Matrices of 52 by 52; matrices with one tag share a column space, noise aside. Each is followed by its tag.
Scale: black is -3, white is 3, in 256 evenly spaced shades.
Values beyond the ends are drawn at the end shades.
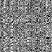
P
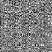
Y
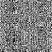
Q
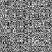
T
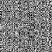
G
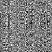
Y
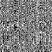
Q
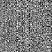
T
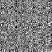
Q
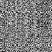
Y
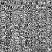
G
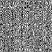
G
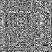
Y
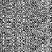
P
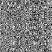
G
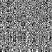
Q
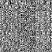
G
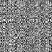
P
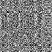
Y
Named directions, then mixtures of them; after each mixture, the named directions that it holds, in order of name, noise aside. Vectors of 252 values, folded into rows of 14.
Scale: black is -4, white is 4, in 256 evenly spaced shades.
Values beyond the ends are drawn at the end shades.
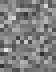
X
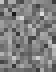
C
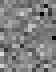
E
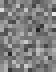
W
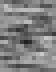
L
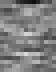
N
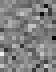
E.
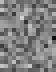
C, E, W.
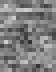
E, L, X.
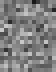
N, W, X.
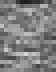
N, X.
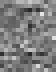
E, L, N.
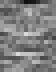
N.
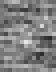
L.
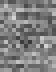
C, L, X.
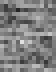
L, X.
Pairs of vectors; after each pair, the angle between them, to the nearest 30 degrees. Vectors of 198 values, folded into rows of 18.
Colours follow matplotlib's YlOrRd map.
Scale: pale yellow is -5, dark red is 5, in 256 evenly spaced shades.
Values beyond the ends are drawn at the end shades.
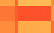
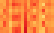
90 degrees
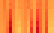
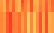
60 degrees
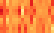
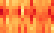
30 degrees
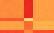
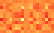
90 degrees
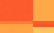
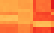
150 degrees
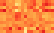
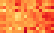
150 degrees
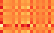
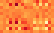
90 degrees
